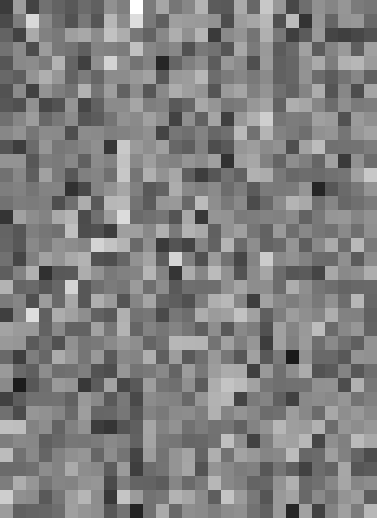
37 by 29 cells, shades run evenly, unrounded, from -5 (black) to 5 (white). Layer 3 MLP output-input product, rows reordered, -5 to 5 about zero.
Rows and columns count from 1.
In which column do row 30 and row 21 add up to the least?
2
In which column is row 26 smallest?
23
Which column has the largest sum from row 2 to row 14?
21
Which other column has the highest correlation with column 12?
28
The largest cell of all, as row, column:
1, 11
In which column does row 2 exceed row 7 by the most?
3
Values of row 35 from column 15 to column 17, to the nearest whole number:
-1 0 2
